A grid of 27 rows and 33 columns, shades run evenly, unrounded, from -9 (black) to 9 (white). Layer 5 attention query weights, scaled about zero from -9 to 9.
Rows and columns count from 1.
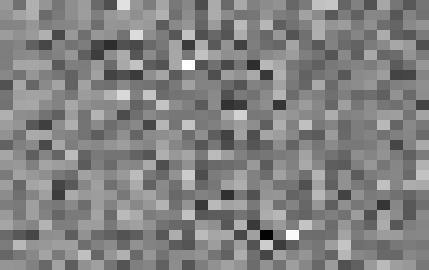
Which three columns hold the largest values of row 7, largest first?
15, 11, 21
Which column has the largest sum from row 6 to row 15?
22
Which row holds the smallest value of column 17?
8
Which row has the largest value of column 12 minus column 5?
20
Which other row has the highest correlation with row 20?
4
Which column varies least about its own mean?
28
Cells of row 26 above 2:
6
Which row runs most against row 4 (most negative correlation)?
5
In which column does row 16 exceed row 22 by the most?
17
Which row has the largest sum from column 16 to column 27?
12
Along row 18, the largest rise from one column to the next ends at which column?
33
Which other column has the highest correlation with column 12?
9
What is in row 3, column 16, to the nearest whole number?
-2
